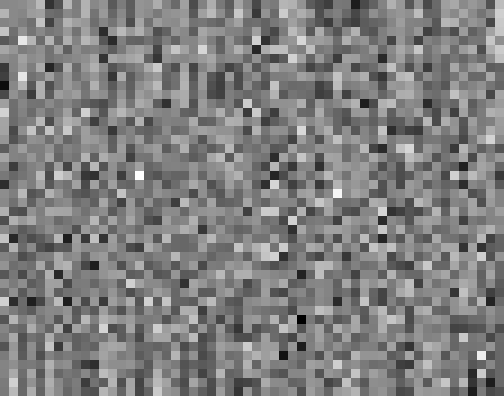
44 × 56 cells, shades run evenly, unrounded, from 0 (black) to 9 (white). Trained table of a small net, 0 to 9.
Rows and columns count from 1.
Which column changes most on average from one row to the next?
31
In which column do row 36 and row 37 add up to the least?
34
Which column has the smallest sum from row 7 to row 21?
30
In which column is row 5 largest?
3
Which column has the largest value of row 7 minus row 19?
33
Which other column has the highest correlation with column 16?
5
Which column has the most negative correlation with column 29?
47
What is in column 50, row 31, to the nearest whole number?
6
